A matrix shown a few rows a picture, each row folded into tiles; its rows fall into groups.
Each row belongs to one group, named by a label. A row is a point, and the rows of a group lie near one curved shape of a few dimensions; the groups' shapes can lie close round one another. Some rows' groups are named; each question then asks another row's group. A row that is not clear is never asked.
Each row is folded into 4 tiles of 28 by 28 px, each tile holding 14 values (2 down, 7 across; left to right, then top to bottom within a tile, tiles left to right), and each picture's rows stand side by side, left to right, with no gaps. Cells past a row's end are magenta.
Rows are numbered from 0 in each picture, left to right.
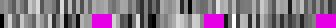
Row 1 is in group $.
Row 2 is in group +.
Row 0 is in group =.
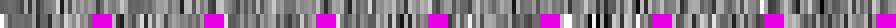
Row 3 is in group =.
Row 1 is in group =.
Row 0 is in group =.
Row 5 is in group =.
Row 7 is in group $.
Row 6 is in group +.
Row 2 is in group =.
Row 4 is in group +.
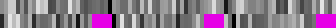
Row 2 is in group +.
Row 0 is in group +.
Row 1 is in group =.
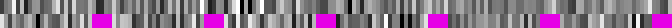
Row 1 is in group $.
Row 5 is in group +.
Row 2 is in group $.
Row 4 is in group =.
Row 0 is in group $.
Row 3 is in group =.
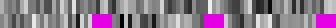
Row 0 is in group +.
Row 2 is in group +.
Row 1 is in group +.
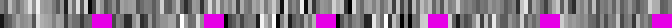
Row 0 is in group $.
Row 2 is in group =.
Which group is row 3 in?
=
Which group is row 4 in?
=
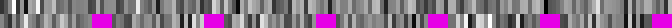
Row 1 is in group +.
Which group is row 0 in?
$
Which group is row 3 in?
+
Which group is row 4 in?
+
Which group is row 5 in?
+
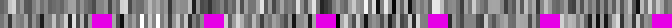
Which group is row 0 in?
+
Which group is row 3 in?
=
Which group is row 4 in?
$
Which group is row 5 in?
=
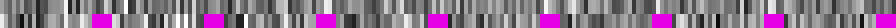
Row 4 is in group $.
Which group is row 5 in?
+
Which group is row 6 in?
=
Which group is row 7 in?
+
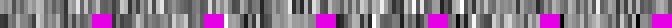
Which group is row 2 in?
$
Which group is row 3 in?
$
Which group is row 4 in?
$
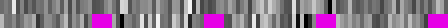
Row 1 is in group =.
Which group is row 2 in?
+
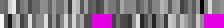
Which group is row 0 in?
=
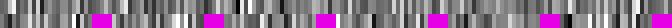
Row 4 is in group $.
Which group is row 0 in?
=
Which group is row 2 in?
$
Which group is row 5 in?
=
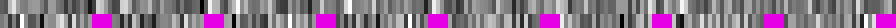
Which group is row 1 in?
+
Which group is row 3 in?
+
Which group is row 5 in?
$
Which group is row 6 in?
=
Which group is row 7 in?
+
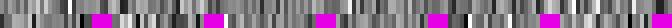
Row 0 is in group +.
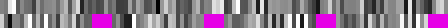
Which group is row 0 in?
=
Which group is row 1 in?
+
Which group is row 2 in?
=
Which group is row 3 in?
+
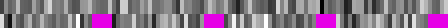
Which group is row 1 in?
+
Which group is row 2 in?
+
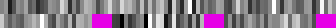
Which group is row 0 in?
+
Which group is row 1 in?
=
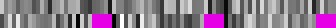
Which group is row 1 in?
+
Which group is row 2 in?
$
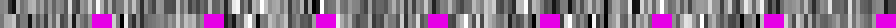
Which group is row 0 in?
=
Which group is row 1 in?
+
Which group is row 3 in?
$
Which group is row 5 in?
=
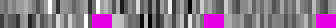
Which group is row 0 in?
$
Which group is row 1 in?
=
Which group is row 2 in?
$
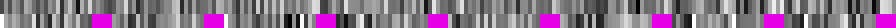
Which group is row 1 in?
$
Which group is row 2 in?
=
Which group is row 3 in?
$
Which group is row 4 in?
=
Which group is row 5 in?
$
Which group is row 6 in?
+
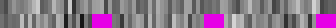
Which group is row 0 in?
+
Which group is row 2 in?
$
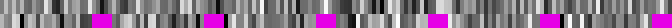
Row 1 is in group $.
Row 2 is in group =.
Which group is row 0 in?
+
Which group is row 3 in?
+
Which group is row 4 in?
$
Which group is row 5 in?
=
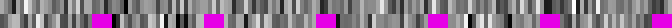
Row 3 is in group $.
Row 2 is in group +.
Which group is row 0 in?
$
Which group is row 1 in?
=
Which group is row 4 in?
+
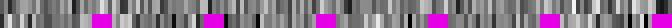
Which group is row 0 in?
=
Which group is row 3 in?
+
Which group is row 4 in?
=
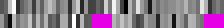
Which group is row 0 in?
=
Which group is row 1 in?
$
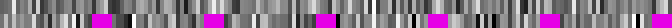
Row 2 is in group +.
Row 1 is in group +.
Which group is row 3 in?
=
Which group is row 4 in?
=
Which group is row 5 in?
=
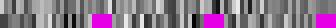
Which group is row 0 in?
=
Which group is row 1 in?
+
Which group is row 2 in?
$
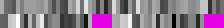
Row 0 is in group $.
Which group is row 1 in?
$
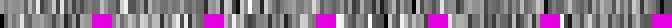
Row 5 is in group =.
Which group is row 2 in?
$
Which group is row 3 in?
=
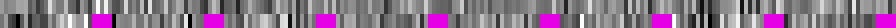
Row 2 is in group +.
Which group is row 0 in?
$
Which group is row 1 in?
=
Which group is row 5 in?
+
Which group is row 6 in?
$
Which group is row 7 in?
+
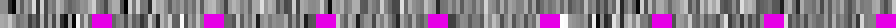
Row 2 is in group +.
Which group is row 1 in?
$
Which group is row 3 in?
+
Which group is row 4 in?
=
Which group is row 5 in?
=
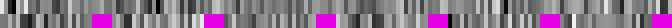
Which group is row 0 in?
$
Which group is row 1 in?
+
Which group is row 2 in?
=
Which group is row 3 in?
$
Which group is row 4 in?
=
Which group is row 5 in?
+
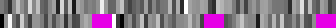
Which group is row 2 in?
$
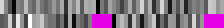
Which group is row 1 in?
=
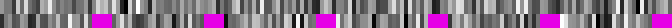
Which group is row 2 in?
=
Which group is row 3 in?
$
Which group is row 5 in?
=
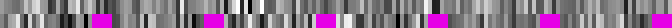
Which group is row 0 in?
$
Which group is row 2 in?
$
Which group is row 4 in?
$
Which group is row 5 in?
+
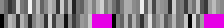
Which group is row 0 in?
=
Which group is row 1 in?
=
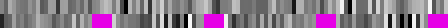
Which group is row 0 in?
=
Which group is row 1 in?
=
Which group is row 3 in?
=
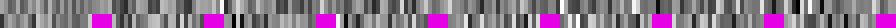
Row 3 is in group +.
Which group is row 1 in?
+
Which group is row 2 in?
+
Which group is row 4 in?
+
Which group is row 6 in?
+
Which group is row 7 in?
$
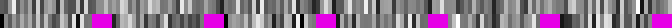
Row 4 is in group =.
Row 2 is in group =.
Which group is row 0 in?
=
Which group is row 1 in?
+
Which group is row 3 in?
=
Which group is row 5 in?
=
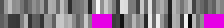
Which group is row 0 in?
$
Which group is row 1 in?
=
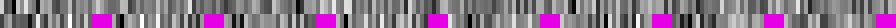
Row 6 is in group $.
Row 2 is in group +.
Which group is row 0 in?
$
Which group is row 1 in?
=
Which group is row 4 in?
$
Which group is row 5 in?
=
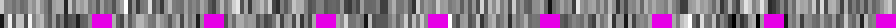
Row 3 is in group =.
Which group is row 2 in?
+
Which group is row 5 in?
=
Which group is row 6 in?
$
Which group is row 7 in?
=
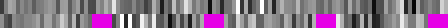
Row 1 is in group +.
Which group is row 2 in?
$
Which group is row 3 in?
$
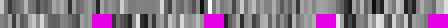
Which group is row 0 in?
+
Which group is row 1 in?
$
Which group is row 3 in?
+
